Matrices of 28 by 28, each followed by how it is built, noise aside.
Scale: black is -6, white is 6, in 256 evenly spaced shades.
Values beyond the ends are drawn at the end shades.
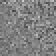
upper triangular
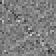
banded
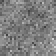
smooth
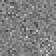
block diagonal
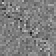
banded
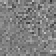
upper triangular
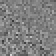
lower triangular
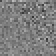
upper triangular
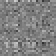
low rank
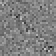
banded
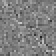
banded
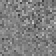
upper triangular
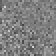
lower triangular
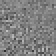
lower triangular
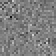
block diagonal
